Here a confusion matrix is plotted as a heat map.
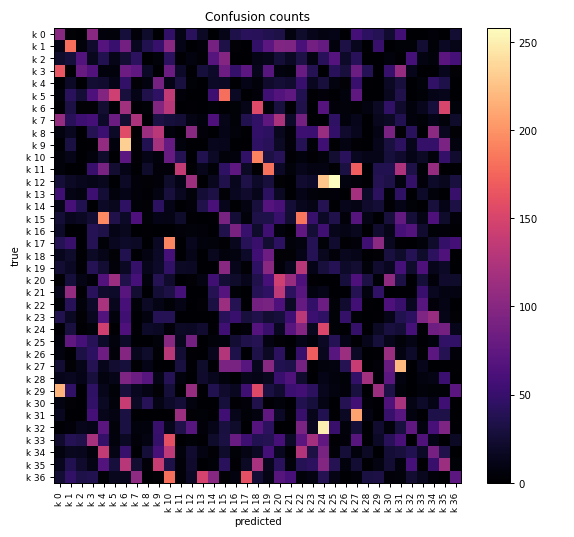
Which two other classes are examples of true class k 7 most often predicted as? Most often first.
k 20, k 0
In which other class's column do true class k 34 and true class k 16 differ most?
k 10
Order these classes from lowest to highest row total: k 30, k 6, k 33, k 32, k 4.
k 4, k 30, k 6, k 32, k 33
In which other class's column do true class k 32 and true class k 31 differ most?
k 24
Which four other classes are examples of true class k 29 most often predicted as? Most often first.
k 0, k 18, k 12, k 36
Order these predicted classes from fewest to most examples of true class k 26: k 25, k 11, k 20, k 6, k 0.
k 0, k 11, k 20, k 25, k 6
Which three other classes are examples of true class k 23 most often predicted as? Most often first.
k 22, k 34, k 33
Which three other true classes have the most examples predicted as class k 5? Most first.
k 20, k 7, k 1
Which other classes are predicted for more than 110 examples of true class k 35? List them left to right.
k 6, k 9, k 18
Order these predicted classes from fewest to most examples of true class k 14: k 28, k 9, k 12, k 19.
k 12, k 28, k 9, k 19
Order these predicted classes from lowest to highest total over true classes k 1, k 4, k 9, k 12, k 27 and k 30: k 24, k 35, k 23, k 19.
k 23, k 35, k 19, k 24
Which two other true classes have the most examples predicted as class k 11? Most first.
k 31, k 21
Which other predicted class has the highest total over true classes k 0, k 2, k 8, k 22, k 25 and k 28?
k 6
